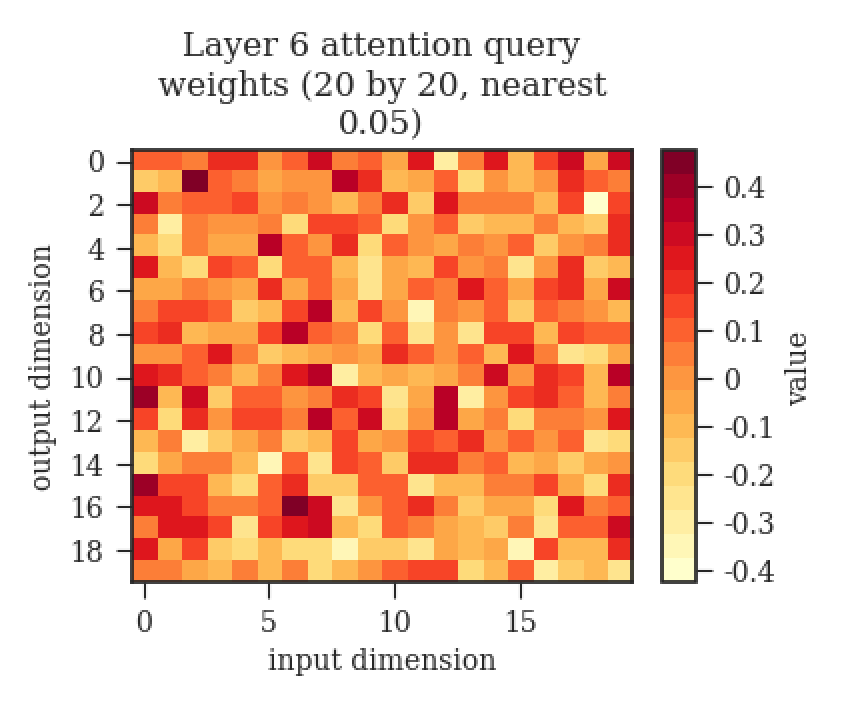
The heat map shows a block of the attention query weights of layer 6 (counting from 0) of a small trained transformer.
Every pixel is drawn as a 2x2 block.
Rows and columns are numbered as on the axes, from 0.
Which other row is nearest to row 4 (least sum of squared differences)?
6
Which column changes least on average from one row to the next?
14
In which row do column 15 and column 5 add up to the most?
4
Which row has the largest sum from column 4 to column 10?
12
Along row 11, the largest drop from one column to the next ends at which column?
13
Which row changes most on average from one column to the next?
11
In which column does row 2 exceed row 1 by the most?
0
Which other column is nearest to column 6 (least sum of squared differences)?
1
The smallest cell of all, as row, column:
2, 18
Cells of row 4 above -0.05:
13
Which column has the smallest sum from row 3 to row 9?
9
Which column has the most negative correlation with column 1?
8
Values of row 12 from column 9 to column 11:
0.3 -0.2 0
